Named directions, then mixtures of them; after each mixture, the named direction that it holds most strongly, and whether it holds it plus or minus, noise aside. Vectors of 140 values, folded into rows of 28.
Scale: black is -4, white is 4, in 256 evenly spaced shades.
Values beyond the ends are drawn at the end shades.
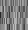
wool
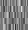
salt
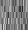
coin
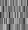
wool, plus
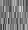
coin, minus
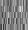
coin, minus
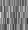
wool, minus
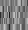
wool, plus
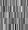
salt, plus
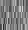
coin, minus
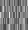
wool, minus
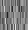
salt, minus
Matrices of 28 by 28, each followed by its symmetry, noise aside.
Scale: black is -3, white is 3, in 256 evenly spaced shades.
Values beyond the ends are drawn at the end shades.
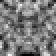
mirrored left to right.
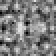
mirrored top to bottom.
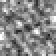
same after a half turn.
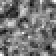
symmetric.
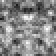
mirrored left to right.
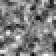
antisymmetric.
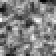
no symmetry.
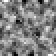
same after a half turn.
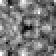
mirrored top to bottom.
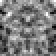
mirrored left to right.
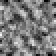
same after a half turn.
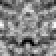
mirrored left to right.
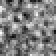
antisymmetric.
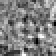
antisymmetric.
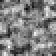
same after a half turn.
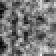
mirrored top to bottom.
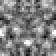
mirrored left to right.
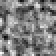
antisymmetric.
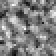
antisymmetric.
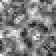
symmetric.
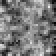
mirrored top to bottom.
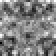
mirrored left to right.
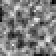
symmetric across the other diagonal.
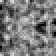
mirrored top to bottom.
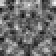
mirrored left to right.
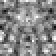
mirrored left to right.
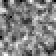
no symmetry.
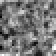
no symmetry.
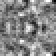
mirrored top to bottom.
